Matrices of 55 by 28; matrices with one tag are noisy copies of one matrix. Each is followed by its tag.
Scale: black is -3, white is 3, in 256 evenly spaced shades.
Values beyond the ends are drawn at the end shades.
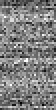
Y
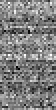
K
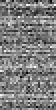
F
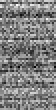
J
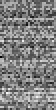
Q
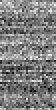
K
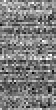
K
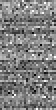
K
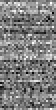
K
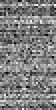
F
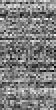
J
